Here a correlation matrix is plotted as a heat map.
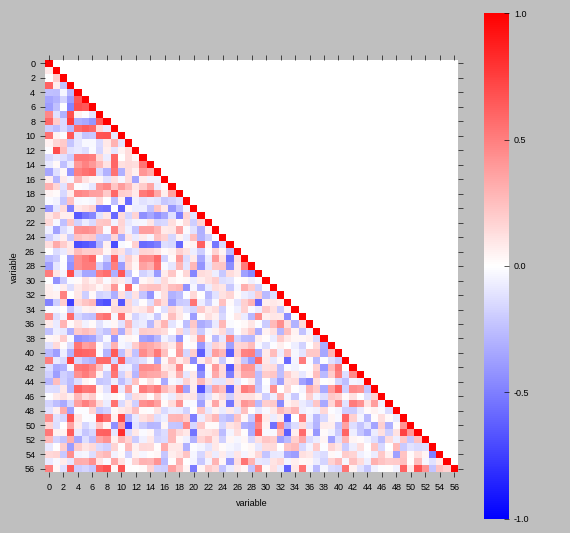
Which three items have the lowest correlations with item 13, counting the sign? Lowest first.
25, 21, 38
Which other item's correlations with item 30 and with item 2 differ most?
32
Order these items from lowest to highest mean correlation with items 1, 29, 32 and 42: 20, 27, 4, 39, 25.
20, 27, 25, 4, 39
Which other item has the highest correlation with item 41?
3
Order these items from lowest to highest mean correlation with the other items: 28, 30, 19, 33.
33, 19, 30, 28
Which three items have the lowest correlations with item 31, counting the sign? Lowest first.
50, 19, 21
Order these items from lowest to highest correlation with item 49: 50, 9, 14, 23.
9, 14, 23, 50
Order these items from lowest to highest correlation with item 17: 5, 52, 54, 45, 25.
25, 5, 54, 45, 52
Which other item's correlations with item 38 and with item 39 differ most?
4
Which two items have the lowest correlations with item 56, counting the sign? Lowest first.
33, 20
